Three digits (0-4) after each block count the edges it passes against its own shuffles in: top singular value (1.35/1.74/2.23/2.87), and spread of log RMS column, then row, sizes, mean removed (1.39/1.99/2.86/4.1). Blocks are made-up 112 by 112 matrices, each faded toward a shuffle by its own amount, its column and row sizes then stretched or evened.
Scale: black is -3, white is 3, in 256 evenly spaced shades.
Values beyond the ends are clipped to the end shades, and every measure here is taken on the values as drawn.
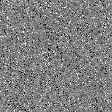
1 1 0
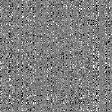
0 4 2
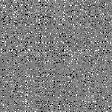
2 2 3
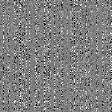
2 4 2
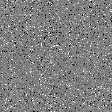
0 2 1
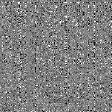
2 3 2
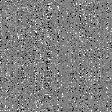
2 3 0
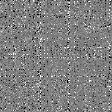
0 3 2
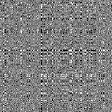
4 3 3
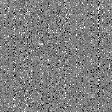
1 3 0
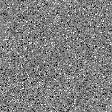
1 1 1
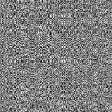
4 3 1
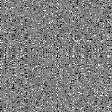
3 2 1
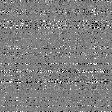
1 2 4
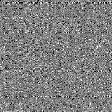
3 0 2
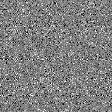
2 0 2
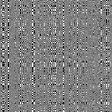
4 4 2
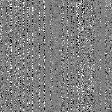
2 4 0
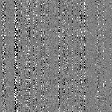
3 4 1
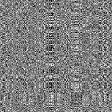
4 3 1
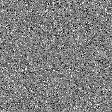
0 0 1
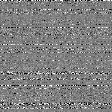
2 0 4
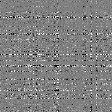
2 3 4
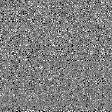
1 2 3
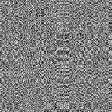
4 2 1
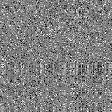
3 1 0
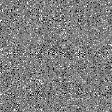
2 2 2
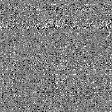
2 2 3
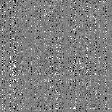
1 4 2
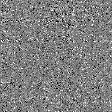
0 2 2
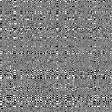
4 3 4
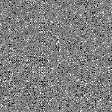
2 2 1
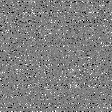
0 0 3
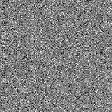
3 1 0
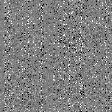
2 3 0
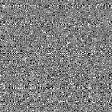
3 1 3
